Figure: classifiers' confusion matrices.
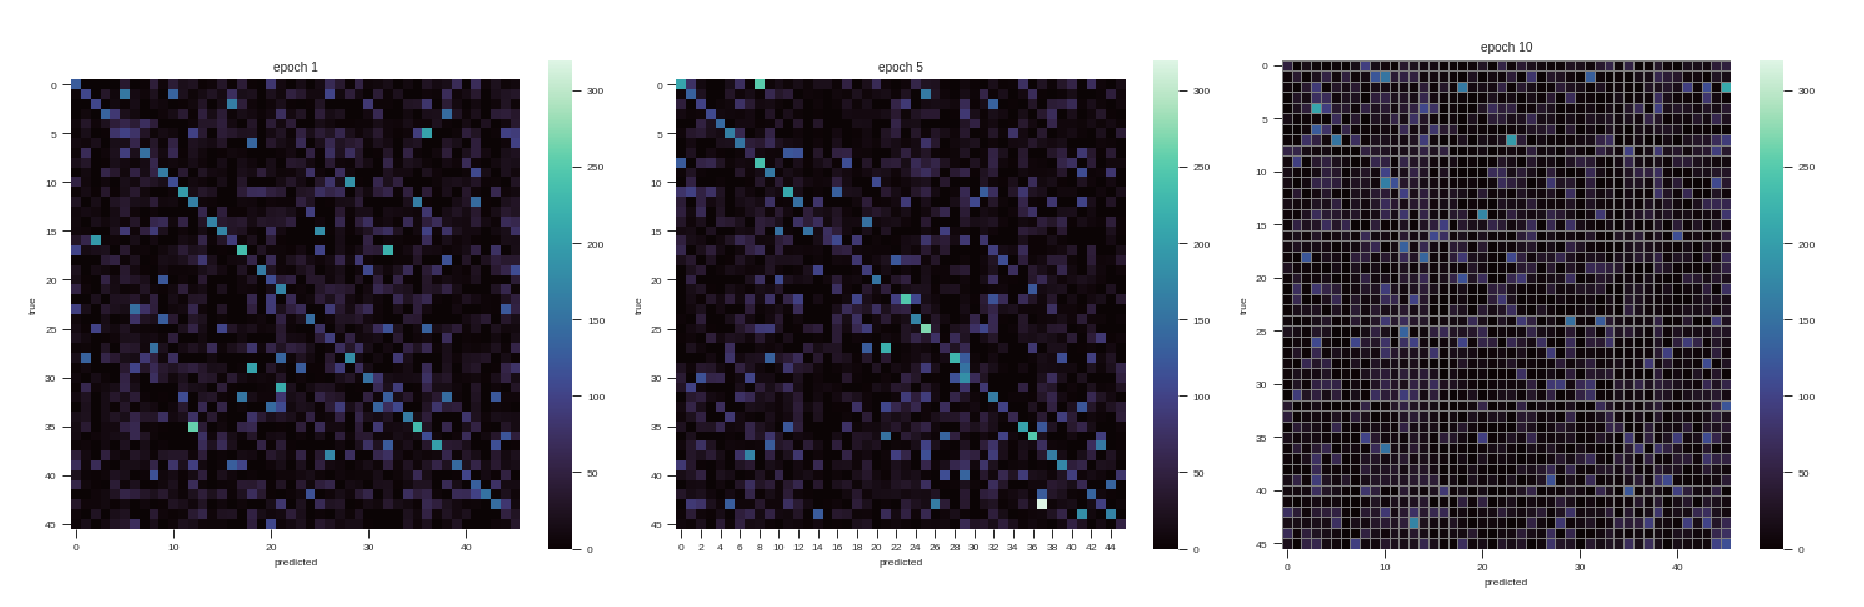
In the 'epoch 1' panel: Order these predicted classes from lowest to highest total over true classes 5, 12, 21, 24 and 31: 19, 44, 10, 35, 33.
19, 10, 33, 44, 35
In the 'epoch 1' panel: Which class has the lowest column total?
42
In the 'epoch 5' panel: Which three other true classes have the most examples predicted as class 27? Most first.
36, 40, 15
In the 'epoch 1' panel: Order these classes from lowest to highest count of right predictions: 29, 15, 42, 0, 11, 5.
29, 5, 0, 42, 15, 11
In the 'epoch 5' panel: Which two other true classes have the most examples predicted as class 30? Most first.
12, 25
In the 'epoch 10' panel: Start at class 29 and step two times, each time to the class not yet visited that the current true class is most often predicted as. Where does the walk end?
32
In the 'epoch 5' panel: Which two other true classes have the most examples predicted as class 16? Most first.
11, 21
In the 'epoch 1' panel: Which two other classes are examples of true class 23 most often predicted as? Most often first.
6, 44
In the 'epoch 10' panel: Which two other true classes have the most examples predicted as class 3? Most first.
4, 6
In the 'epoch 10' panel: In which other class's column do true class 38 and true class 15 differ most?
16
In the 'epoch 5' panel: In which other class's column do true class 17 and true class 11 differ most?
31
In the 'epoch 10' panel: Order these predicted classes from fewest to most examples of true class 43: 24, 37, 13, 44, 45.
24, 44, 45, 37, 13
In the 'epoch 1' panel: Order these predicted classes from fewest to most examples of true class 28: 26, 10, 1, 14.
14, 26, 10, 1
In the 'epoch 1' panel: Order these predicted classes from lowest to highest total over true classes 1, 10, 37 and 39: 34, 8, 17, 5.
34, 8, 17, 5
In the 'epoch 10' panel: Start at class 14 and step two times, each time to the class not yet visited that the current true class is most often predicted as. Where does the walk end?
18
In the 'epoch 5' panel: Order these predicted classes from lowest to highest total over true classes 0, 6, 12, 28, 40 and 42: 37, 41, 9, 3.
3, 41, 37, 9
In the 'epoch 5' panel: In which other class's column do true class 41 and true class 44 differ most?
14
